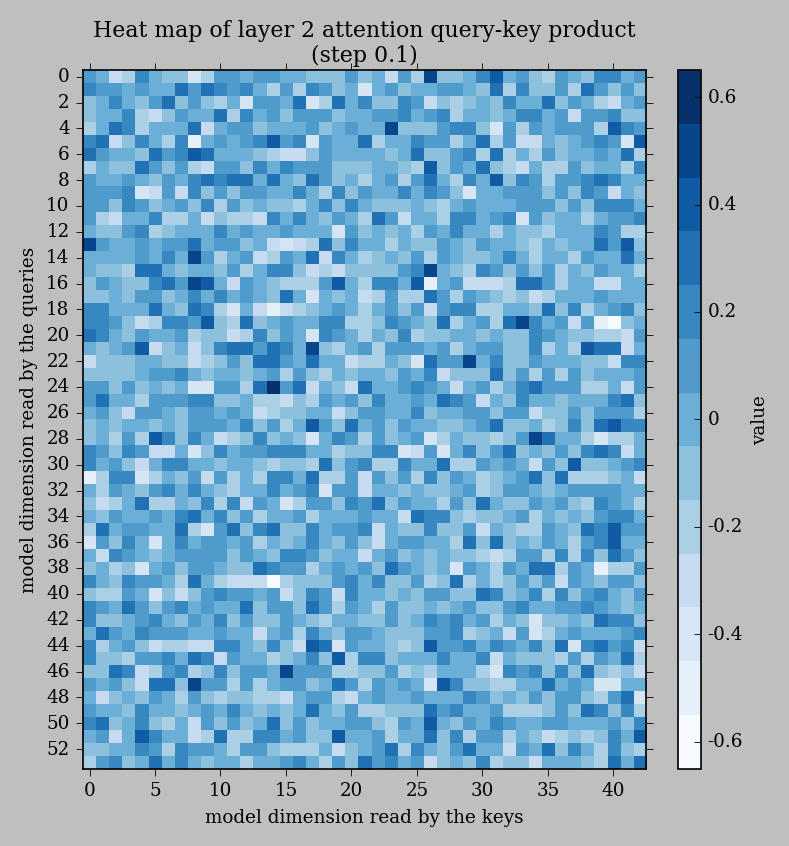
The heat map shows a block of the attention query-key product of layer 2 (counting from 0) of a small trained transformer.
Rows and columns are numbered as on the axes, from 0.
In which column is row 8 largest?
31
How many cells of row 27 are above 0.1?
9
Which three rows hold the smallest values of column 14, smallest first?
39, 18, 13
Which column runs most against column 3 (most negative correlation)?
5
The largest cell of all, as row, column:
24, 14
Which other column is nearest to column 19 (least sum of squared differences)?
6
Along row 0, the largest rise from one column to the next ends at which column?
26
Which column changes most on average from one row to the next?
8
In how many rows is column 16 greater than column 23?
21
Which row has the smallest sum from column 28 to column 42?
16
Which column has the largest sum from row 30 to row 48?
17
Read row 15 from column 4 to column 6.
0.3 0.3 0
